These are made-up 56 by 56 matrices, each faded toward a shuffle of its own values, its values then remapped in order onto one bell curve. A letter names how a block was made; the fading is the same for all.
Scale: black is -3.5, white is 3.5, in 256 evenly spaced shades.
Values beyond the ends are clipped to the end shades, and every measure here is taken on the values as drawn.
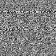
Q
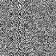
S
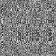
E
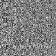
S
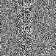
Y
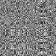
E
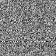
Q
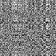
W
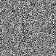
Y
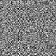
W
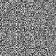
S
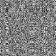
S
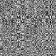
E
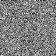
Q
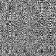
S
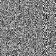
Y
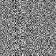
S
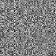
E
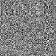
S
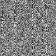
Y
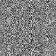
S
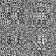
W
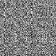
S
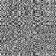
W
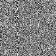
Y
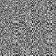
E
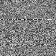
Q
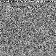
Q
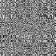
E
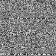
Q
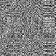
W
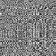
W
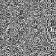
S
